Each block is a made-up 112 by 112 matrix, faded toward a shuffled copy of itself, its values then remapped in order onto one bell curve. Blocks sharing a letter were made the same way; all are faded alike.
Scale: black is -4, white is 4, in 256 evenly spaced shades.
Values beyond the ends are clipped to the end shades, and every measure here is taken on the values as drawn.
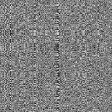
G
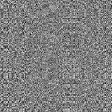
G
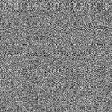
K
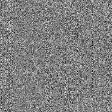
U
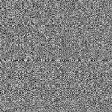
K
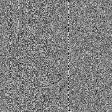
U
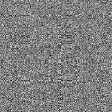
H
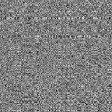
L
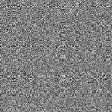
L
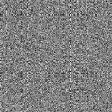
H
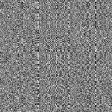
G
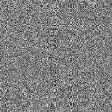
H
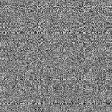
L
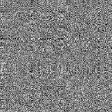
H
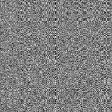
G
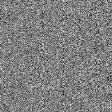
U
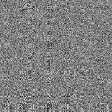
H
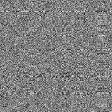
K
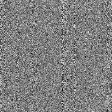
U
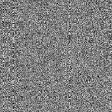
H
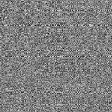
L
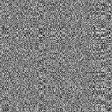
G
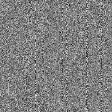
U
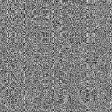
G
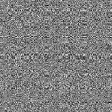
L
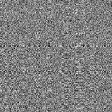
L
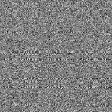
K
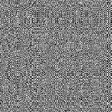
G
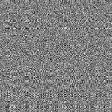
L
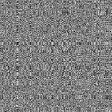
G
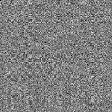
K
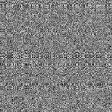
L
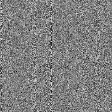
U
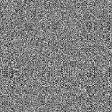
H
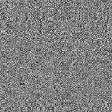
K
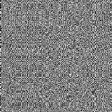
G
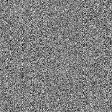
U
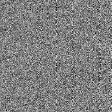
U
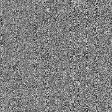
U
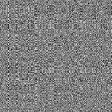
G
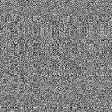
L
